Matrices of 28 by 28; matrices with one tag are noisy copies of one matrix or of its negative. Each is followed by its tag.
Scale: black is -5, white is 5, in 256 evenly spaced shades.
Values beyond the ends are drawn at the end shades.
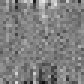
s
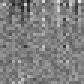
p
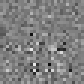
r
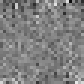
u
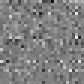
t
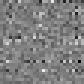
t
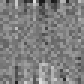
s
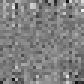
u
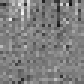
p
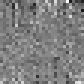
u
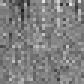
p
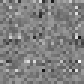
t
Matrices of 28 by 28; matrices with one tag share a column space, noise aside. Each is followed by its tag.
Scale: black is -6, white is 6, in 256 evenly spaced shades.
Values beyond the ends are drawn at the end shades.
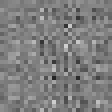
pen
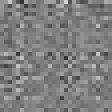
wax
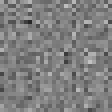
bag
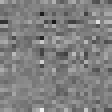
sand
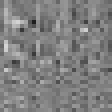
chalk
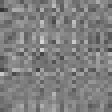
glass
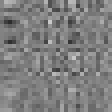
glass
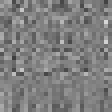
glass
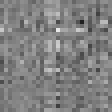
chalk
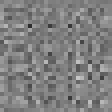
pen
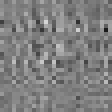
chalk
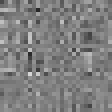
glass
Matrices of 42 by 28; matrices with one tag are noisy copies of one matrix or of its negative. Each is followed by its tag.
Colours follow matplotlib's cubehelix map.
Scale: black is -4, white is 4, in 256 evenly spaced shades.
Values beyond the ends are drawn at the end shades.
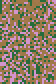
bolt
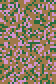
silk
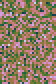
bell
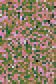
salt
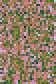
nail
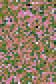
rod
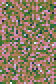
salt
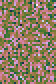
salt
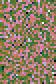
silk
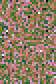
silk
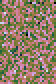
nail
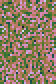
bell
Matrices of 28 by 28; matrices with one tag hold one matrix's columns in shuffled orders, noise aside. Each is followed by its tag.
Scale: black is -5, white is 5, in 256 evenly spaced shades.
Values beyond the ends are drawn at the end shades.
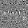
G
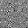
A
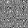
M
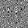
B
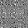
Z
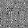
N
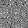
Z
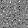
M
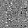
N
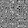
M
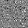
M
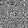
Z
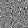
B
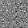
A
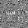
G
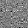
A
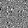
B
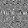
G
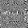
G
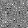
N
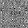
N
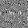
G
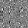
B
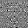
A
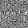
G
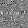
G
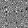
B
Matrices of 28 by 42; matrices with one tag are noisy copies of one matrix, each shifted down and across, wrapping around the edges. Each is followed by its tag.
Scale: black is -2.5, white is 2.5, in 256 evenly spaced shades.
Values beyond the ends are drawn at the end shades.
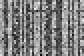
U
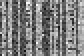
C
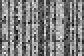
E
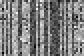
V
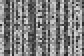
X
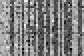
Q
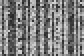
X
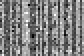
E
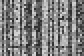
U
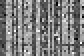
U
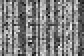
X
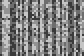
E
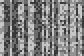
C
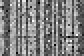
U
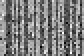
E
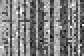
C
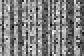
X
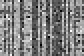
V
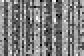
U
